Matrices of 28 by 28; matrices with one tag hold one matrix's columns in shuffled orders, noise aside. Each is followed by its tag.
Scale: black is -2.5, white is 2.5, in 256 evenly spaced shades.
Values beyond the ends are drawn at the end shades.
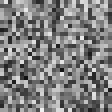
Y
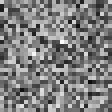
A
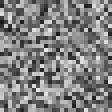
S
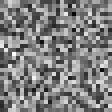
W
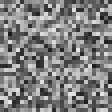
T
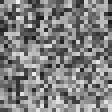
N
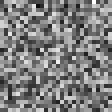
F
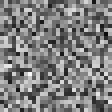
W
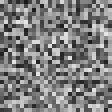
A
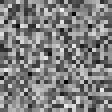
A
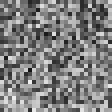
N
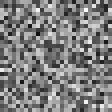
A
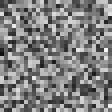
F
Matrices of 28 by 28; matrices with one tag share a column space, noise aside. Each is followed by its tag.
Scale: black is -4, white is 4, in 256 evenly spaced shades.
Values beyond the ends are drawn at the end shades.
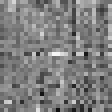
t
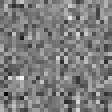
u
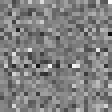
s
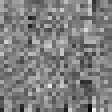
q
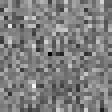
q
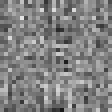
q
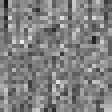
q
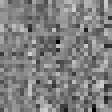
q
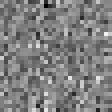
u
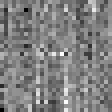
t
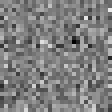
q
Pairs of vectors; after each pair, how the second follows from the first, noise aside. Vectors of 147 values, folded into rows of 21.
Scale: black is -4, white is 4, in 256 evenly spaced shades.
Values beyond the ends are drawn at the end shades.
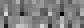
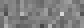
negated, shrunk.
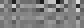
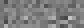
wrapped around, negated, shrunk.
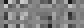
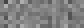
shrunk.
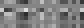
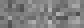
wrapped around, negated, shrunk.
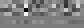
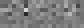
negated, shrunk.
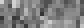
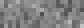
reversed, shrunk.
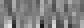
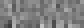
negated, shrunk.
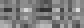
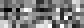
scaled up.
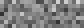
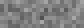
wrapped around, negated, shrunk.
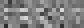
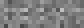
shrunk.
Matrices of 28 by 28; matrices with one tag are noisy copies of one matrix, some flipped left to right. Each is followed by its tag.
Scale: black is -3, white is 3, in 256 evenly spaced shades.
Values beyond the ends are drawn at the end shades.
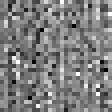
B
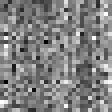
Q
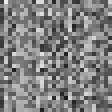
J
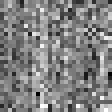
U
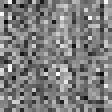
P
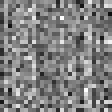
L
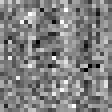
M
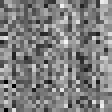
Q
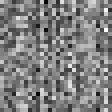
J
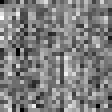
U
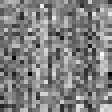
U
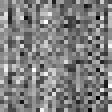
P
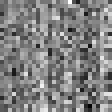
U
